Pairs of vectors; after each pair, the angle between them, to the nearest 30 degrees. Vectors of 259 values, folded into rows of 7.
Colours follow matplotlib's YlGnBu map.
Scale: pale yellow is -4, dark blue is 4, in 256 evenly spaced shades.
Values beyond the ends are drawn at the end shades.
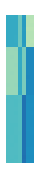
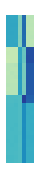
30 degrees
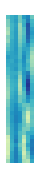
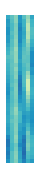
150 degrees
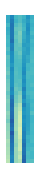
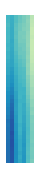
90 degrees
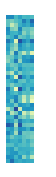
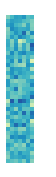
120 degrees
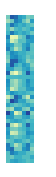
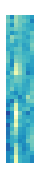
60 degrees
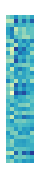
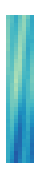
90 degrees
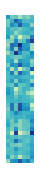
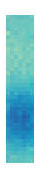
90 degrees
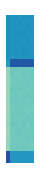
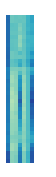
90 degrees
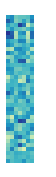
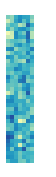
150 degrees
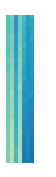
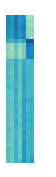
60 degrees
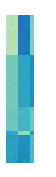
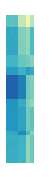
120 degrees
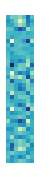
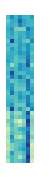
120 degrees
